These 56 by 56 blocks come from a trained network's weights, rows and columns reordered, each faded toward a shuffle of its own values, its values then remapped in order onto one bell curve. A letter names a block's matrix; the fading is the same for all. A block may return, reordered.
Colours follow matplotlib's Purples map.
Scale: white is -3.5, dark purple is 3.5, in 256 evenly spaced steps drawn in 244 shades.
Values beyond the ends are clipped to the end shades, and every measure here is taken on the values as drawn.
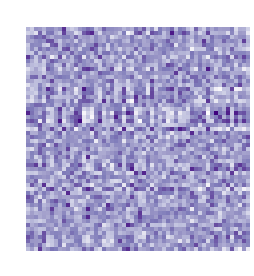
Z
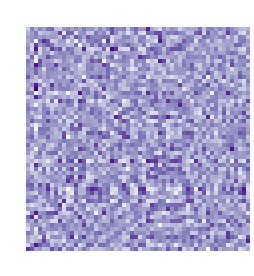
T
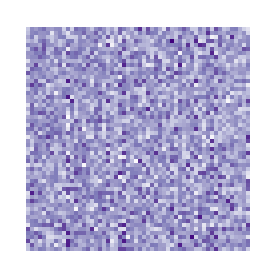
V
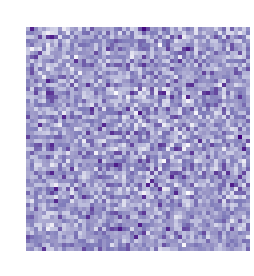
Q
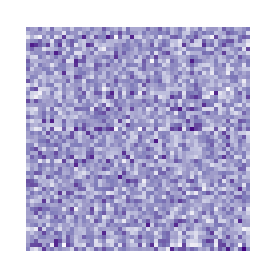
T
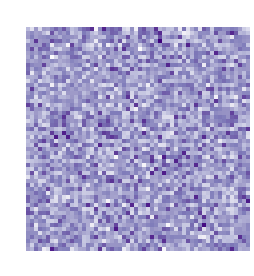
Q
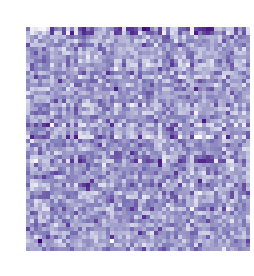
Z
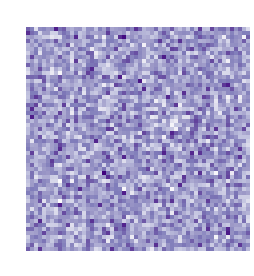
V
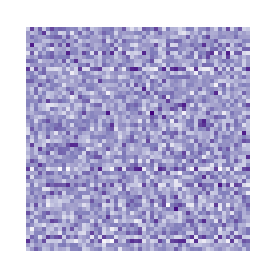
Z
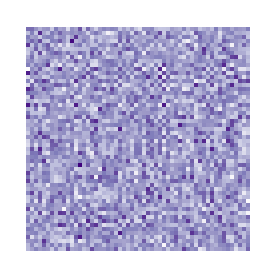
Q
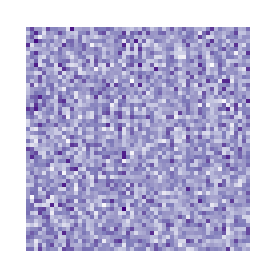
V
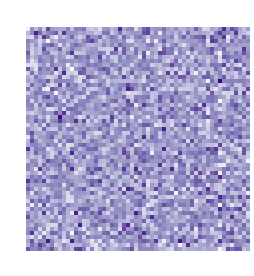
Q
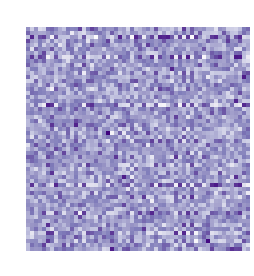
Z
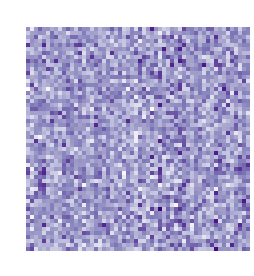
V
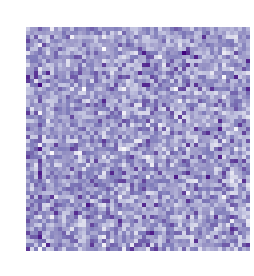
V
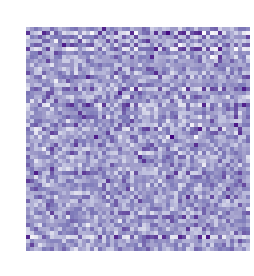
Z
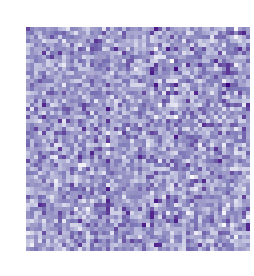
V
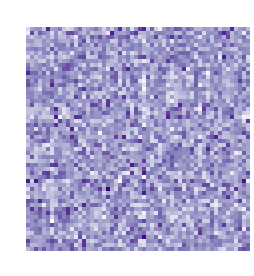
Q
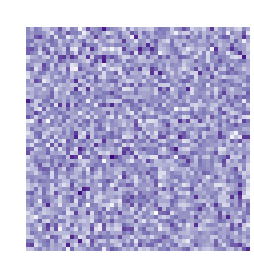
Q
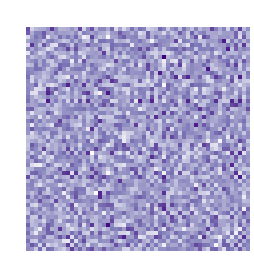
Q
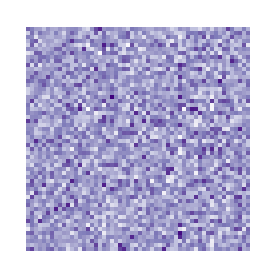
Q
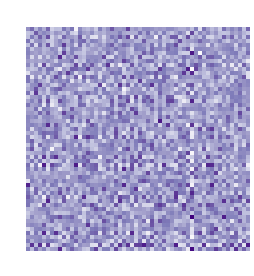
T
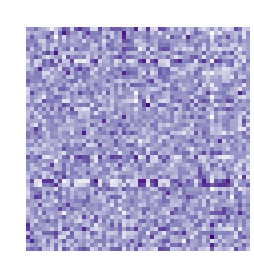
T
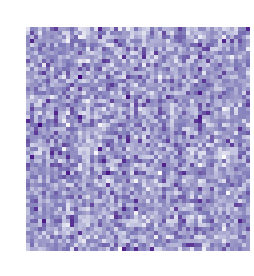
V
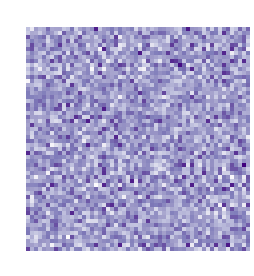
Q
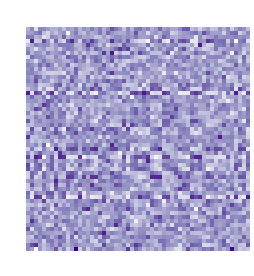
Z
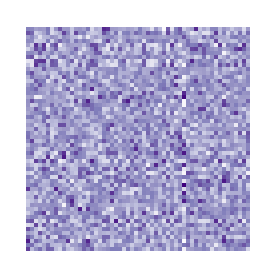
T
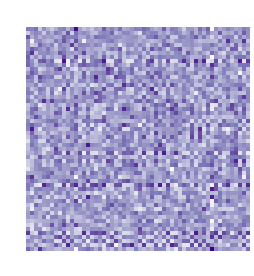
T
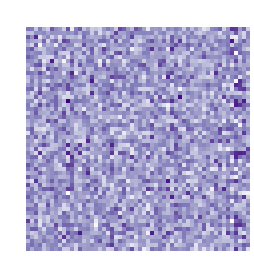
V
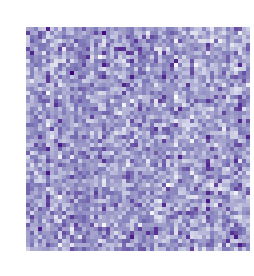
V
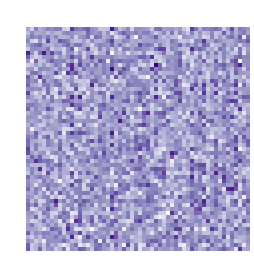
V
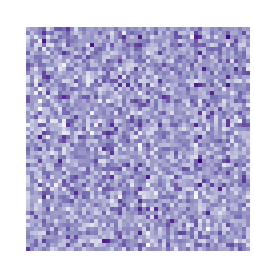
V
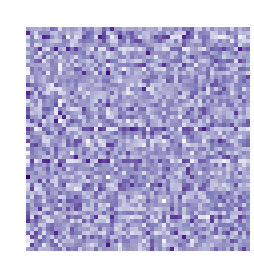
T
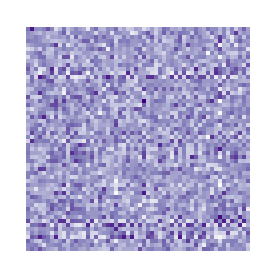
T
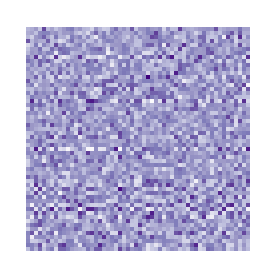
Z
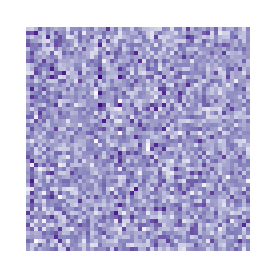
V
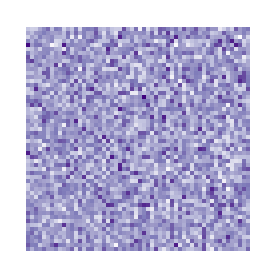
Q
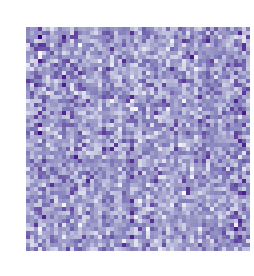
V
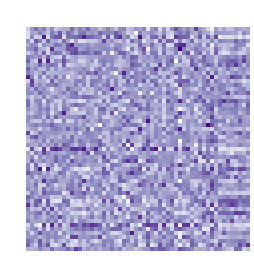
T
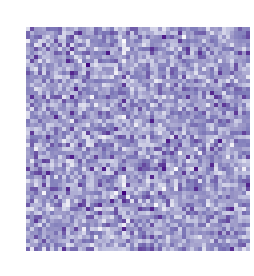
Q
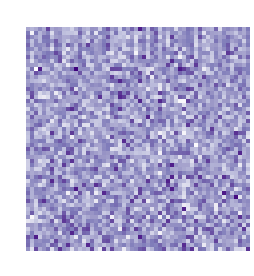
Q
